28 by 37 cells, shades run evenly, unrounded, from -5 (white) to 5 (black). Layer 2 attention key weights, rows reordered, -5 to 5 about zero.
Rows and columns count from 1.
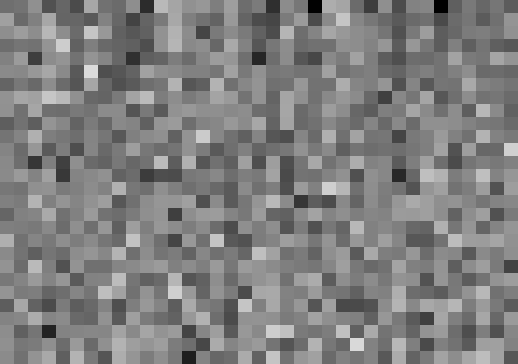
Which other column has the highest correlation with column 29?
11
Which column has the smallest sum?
35
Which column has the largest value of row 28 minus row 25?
14
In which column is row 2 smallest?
25
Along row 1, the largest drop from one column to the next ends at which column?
24
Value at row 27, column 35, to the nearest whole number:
-1
